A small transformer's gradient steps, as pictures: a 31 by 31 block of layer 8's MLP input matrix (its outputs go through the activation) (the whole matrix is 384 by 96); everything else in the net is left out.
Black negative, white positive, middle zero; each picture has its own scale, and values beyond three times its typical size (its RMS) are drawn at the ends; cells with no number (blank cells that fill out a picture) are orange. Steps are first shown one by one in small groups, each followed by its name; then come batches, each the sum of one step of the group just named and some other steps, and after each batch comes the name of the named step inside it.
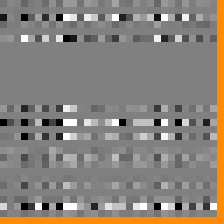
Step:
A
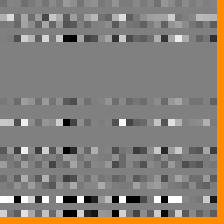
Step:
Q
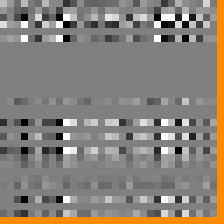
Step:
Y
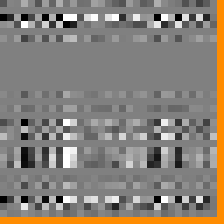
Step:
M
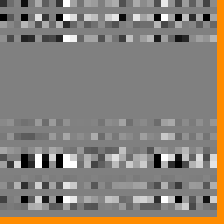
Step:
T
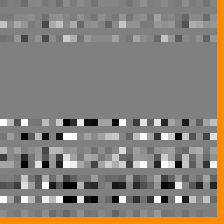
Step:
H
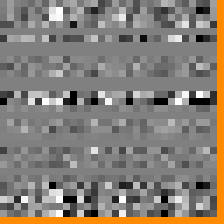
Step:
Q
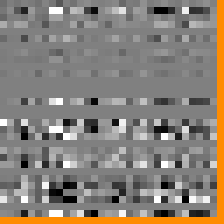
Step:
H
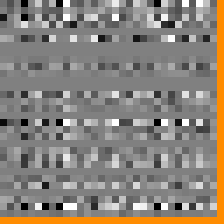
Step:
A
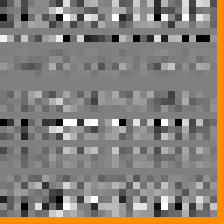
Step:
A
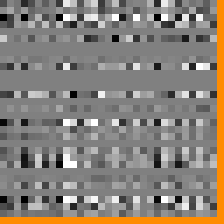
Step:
T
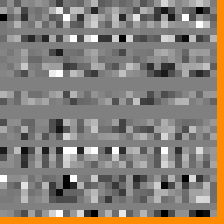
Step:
H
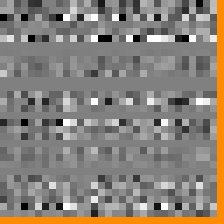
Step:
A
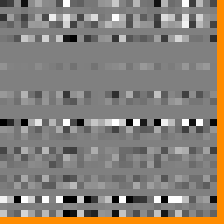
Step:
Q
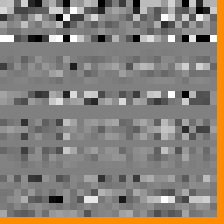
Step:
Y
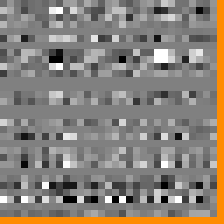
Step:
H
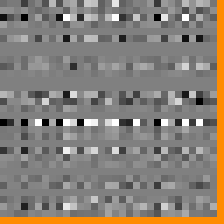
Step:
A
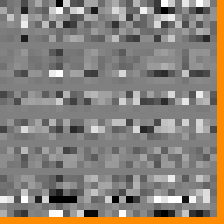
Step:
Q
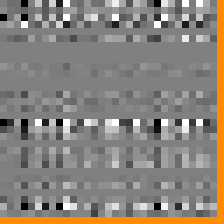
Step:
A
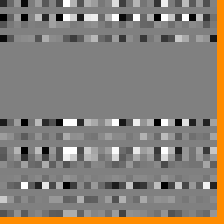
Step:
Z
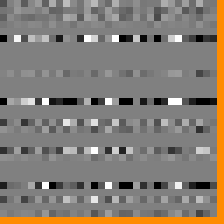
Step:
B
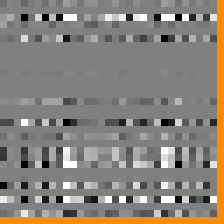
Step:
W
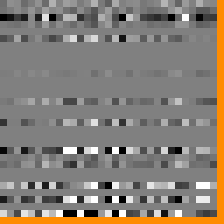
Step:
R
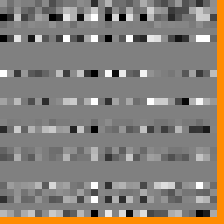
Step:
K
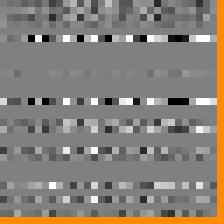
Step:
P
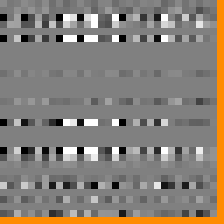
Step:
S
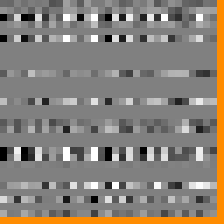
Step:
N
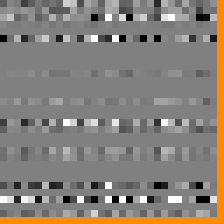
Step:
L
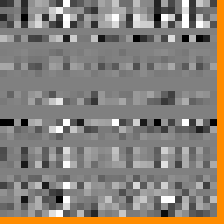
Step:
W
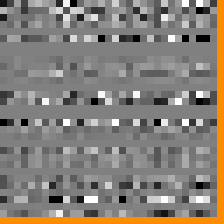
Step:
B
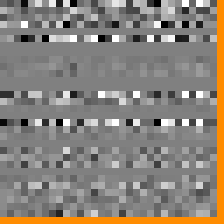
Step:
P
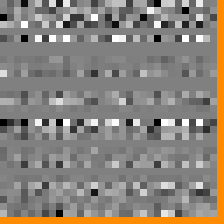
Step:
K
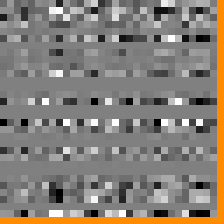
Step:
B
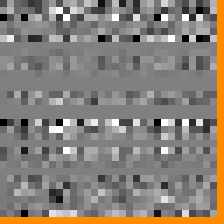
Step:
Z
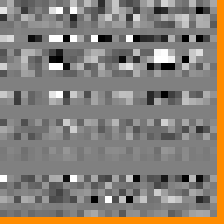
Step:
L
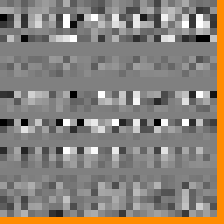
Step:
S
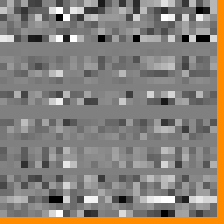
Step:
W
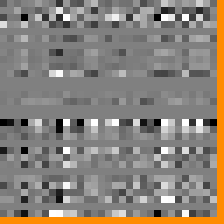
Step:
W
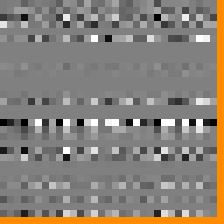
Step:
P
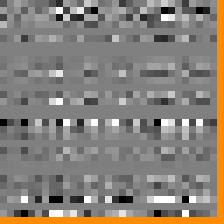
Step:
L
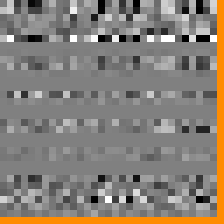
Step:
L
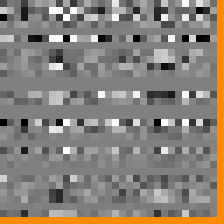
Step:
Z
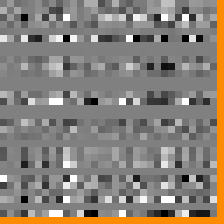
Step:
W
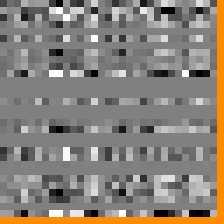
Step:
N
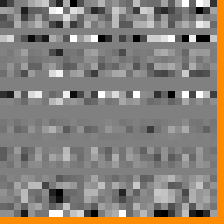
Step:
N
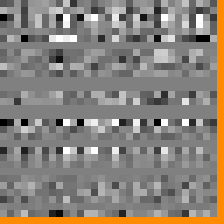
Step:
S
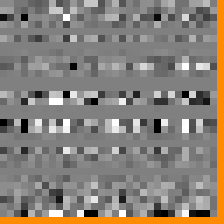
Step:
R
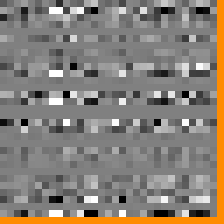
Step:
R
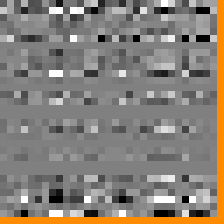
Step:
L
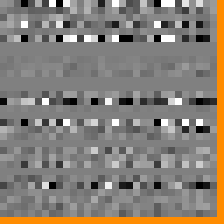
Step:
B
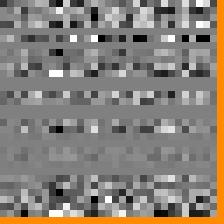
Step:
L
